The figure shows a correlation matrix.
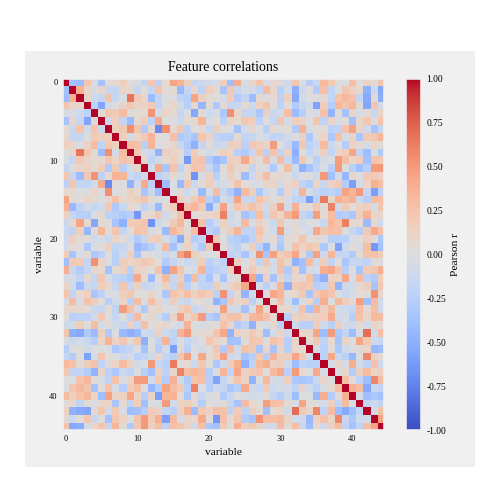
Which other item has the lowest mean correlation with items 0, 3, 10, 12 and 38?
21
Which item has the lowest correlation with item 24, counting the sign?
14
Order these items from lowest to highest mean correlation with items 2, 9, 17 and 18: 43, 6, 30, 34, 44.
44, 34, 30, 43, 6
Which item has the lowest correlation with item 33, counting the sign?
11
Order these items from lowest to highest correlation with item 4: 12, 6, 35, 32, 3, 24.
32, 3, 35, 24, 6, 12
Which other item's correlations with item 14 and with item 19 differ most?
43
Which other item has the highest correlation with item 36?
15
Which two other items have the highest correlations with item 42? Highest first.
32, 35
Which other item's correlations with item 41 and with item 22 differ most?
28
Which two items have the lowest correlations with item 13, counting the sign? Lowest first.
6, 40
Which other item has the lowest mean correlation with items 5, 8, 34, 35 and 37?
3
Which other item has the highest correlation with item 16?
37
